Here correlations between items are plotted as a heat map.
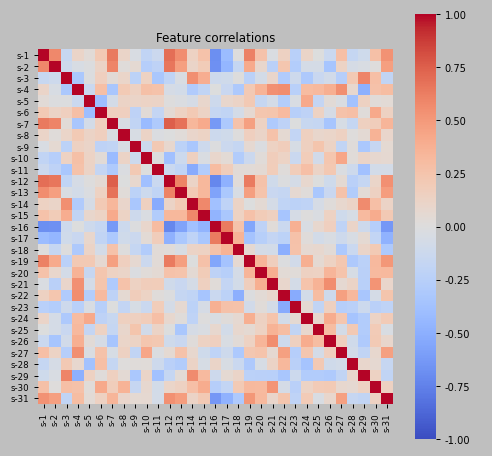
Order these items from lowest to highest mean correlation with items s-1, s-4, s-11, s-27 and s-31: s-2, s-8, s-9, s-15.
s-15, s-9, s-8, s-2
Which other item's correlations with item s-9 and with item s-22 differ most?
s-27
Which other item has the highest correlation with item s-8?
s-30
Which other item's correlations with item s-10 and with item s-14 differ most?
s-7
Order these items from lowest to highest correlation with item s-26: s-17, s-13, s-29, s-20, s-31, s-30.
s-29, s-13, s-17, s-31, s-30, s-20
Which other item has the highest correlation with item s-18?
s-17
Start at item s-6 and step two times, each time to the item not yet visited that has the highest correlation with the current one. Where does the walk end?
s-21
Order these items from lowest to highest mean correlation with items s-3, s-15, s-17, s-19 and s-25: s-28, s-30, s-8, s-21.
s-28, s-8, s-21, s-30
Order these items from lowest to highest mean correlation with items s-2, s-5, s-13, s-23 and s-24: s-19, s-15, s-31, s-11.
s-11, s-15, s-31, s-19
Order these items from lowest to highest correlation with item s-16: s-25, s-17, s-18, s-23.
s-25, s-18, s-23, s-17
